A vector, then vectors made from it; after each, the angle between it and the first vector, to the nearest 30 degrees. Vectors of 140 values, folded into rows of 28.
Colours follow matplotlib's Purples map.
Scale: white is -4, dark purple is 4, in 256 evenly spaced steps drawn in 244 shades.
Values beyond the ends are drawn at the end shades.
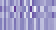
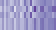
150 degrees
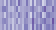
90 degrees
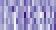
120 degrees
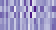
150 degrees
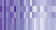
60 degrees
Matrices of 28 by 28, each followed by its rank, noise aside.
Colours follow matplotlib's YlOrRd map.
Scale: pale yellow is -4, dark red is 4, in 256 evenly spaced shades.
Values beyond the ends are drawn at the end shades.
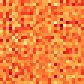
six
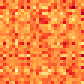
four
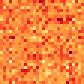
eight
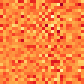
four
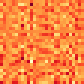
four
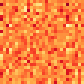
four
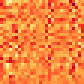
four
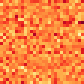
eight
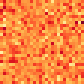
eight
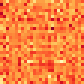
six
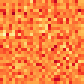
eight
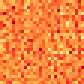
eight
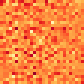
six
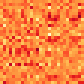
four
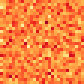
eight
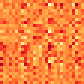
three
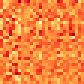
four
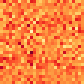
eight
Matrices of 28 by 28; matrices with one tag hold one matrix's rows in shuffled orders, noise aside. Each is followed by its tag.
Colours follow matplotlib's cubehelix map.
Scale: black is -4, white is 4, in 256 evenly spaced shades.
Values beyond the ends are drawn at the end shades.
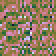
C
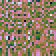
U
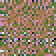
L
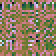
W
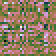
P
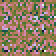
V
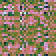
P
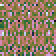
L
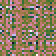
W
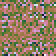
V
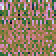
L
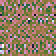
L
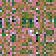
W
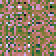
U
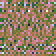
L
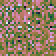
U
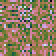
C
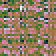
P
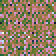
L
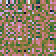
U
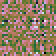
V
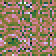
C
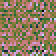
V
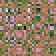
U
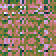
P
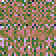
L
